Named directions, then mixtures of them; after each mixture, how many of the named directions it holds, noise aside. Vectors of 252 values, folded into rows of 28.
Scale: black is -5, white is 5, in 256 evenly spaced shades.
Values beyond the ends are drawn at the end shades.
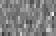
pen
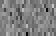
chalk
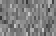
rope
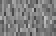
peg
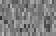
three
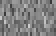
two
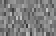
three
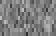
four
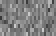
one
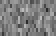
three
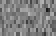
four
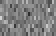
one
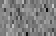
one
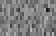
three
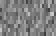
two
